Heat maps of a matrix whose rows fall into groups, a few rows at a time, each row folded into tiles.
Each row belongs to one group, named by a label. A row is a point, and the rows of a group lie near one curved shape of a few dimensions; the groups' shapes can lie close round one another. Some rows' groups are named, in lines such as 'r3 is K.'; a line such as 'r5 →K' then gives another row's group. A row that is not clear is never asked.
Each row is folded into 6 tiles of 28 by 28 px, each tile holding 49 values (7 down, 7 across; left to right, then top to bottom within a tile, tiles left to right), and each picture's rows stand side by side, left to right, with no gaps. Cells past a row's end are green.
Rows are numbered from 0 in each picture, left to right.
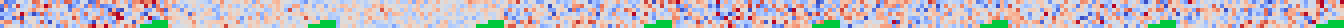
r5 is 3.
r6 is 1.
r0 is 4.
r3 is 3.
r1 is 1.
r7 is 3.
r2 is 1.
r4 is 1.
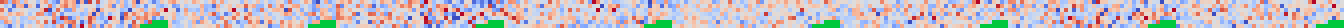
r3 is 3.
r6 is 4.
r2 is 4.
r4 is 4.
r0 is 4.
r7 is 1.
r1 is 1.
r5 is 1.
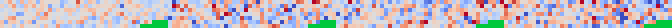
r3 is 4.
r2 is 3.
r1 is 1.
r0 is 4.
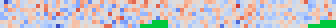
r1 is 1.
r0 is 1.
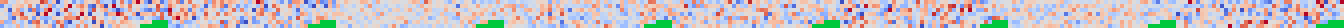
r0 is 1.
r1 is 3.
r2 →4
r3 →1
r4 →4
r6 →1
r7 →3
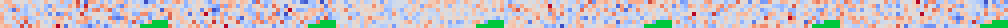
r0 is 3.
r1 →1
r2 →1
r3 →1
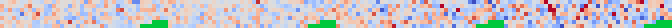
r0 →1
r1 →4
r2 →1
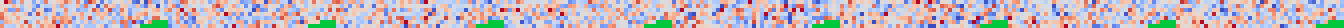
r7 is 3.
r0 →3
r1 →3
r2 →4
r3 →3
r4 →4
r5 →4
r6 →3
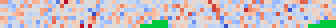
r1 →1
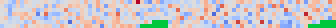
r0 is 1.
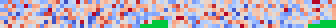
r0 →4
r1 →1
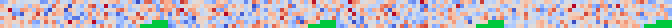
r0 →1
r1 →3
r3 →1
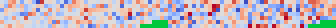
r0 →3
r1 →4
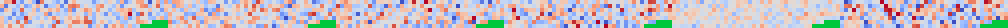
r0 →3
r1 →3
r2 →4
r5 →1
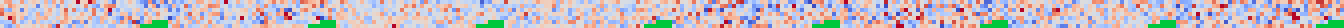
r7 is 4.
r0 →3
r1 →4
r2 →1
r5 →1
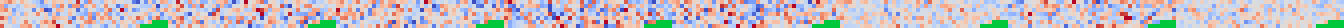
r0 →1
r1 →4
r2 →3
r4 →3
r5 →1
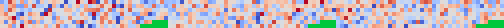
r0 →4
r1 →4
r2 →3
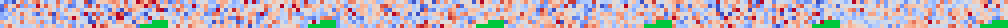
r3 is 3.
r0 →4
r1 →4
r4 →1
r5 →3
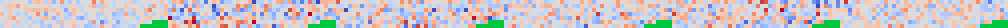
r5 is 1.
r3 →4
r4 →3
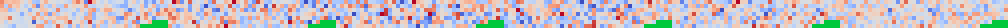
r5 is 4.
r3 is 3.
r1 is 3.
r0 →4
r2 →4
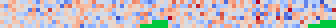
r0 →3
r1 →4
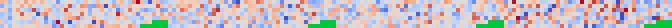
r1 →3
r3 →4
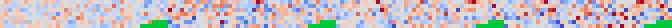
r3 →1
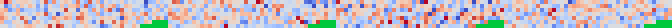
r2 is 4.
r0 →1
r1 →3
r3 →3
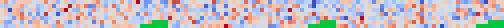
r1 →1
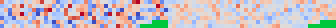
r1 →1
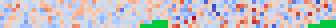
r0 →1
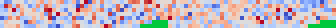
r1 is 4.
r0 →1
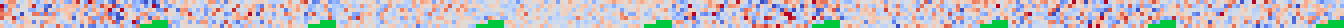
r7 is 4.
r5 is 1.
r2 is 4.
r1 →1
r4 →4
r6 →4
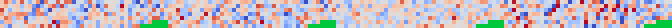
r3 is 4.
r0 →3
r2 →4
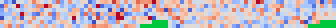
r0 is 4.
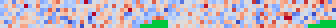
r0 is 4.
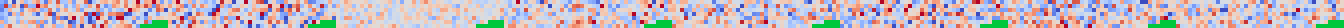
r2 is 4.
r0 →4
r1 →4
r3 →3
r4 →1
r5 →1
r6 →3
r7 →1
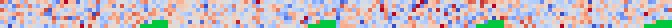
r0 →4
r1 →4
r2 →1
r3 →3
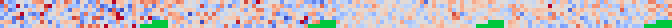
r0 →4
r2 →4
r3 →1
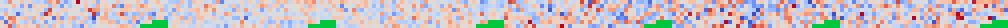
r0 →4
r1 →1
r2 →1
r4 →3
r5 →4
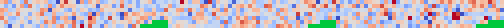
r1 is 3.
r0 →4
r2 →4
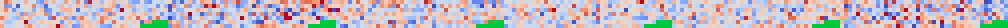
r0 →1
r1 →4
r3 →1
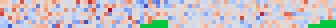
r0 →3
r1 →4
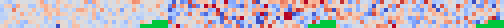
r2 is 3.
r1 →4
